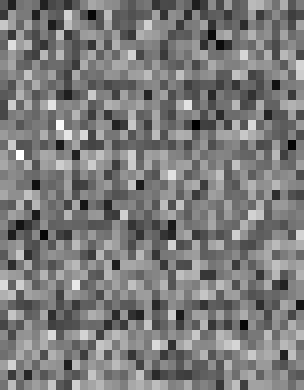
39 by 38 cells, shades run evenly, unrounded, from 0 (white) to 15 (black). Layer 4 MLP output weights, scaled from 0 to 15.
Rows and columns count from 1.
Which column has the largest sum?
5
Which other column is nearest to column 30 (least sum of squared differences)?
24
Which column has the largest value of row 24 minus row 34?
6
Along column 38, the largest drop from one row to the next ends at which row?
7
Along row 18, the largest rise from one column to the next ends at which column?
29
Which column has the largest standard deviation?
2
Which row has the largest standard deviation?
13
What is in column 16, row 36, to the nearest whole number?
8
